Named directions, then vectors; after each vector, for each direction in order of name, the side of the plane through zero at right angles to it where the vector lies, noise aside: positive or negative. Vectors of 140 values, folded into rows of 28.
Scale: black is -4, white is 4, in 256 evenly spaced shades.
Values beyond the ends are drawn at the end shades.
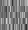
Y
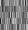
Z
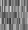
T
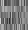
positive, negative, negative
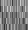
positive, positive, negative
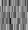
positive, negative, positive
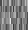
negative, positive, negative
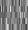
positive, positive, positive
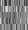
positive, negative, negative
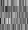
negative, positive, positive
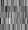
negative, positive, positive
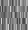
positive, positive, positive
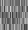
positive, positive, negative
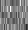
positive, positive, negative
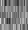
positive, negative, negative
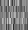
negative, positive, negative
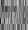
negative, positive, positive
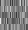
positive, positive, negative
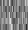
negative, positive, negative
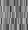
negative, negative, negative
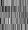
negative, positive, positive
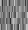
positive, negative, positive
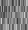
positive, positive, positive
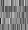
negative, positive, positive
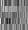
positive, negative, negative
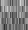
positive, positive, negative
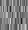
negative, negative, negative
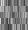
positive, negative, negative
